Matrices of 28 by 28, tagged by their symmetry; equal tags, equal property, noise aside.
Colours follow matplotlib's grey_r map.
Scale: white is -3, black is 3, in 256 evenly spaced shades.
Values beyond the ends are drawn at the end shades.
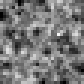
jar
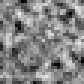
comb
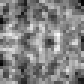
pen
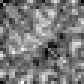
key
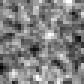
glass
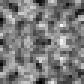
pen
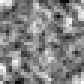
jar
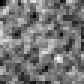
key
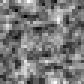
jar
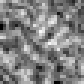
comb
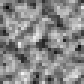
key
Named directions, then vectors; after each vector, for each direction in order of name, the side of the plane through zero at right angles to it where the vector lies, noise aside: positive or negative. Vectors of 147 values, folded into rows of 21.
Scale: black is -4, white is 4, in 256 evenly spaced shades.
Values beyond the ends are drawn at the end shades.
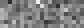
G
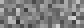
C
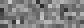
negative, negative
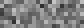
negative, negative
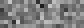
negative, negative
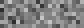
negative, negative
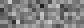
negative, negative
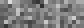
positive, negative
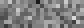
positive, negative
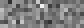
positive, positive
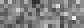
positive, negative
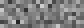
positive, positive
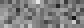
negative, positive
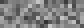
negative, positive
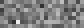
negative, negative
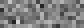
negative, negative
